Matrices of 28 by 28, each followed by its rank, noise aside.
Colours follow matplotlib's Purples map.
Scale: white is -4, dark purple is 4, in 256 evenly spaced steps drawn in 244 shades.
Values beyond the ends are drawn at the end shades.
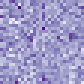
seven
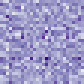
five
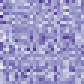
five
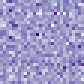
six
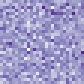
six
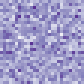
eight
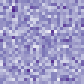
six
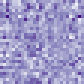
five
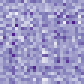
six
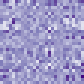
six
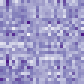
five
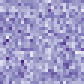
eight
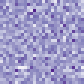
six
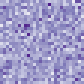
eight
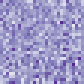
seven
